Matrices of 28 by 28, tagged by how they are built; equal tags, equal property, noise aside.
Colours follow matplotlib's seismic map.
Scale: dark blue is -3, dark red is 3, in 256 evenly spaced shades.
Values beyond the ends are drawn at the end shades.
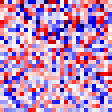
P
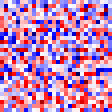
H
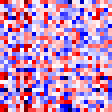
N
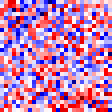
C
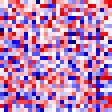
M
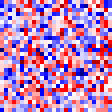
H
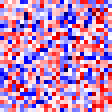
M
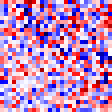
P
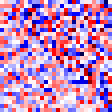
P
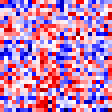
M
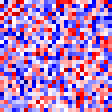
C
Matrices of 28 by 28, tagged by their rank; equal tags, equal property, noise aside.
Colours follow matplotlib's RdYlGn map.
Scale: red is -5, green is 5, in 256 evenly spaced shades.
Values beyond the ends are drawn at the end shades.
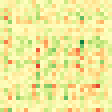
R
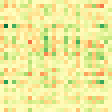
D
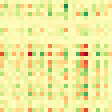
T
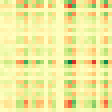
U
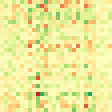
R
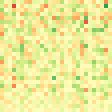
R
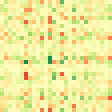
R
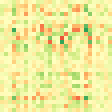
D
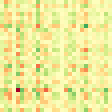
T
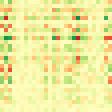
T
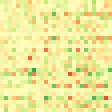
R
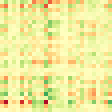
T
